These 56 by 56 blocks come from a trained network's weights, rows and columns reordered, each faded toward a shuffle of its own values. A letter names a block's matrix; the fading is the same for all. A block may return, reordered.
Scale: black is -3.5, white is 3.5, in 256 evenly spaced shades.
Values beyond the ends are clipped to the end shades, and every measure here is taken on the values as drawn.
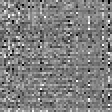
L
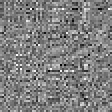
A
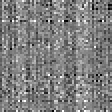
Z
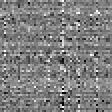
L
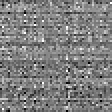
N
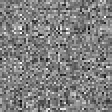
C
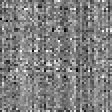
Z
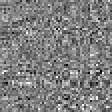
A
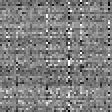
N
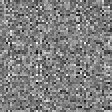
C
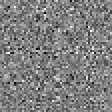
A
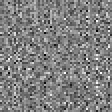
C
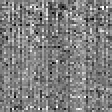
Z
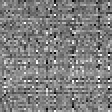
N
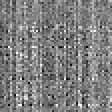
Z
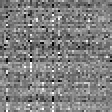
N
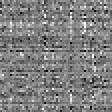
N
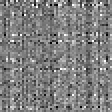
Z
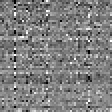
L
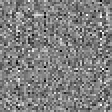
C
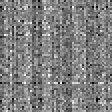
Z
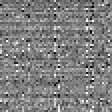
L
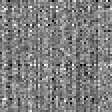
Z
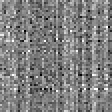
Z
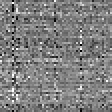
L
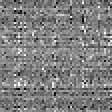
N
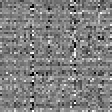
L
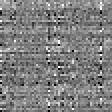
N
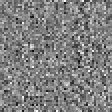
A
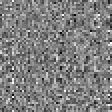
C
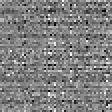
N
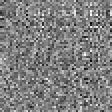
C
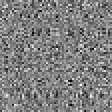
A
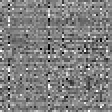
L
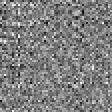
C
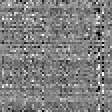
L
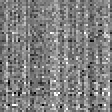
Z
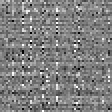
L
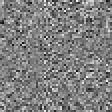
C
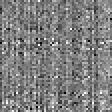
Z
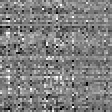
N
